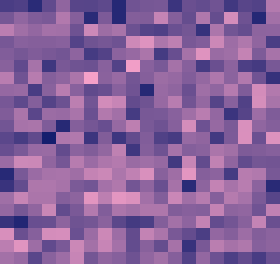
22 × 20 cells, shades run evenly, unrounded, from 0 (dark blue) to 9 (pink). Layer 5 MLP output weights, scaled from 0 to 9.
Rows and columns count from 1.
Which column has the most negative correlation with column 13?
20
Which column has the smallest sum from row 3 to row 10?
4
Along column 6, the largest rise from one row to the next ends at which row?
21
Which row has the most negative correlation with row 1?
17
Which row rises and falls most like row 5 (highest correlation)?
12
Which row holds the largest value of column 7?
7
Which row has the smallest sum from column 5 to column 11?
1
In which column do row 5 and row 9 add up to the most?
15
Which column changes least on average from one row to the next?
6
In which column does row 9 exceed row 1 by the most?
9
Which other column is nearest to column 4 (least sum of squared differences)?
16
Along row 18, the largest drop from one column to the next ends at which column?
5
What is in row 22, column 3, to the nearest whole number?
3
